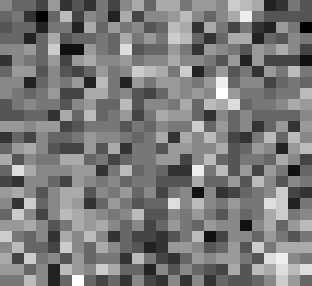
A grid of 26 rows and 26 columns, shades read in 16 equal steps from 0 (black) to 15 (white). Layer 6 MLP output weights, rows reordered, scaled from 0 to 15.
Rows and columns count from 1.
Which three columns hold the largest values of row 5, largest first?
11, 5, 24
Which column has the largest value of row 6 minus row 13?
15
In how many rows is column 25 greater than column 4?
17
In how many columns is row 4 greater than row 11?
12
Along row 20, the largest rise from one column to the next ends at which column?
2
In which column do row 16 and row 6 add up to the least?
25
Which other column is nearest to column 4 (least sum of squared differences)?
10
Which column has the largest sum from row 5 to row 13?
19
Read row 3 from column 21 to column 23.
7 3 2
